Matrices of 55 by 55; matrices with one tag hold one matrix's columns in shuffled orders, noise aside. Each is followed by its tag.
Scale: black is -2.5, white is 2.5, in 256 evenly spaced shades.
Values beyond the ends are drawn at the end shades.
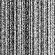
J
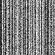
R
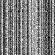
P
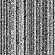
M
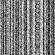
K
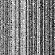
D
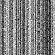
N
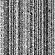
P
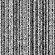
K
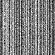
K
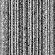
J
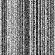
D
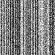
K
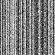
P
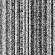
P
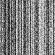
N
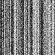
P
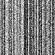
D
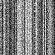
P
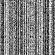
J
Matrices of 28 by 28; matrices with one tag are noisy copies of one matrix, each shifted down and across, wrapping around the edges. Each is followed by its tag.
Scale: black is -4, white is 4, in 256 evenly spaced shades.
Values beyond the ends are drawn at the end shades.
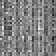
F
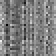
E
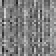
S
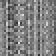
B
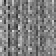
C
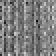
C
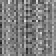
B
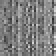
S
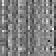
C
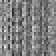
C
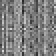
S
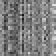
E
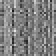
S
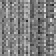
F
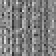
C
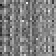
C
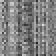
E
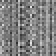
B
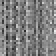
C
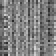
F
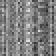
E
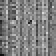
F
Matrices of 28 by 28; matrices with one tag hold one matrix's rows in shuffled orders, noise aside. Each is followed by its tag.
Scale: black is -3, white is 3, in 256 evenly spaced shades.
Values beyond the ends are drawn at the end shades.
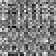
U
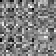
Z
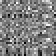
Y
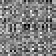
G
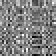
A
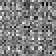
G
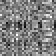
Y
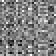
Z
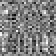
U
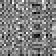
A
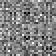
G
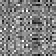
A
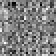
U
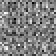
U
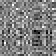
A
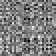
G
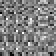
Z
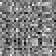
Y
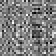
A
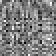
Y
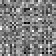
G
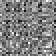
Y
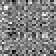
U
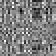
A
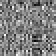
A
